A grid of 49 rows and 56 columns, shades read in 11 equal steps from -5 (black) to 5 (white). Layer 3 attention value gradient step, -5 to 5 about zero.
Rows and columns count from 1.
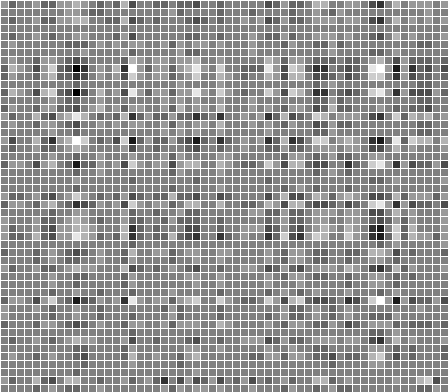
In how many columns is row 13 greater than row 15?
23
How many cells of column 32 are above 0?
11
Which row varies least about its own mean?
4
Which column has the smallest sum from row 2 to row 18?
10
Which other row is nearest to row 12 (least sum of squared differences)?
9
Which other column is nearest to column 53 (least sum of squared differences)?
54
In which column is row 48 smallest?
21
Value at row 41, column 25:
1
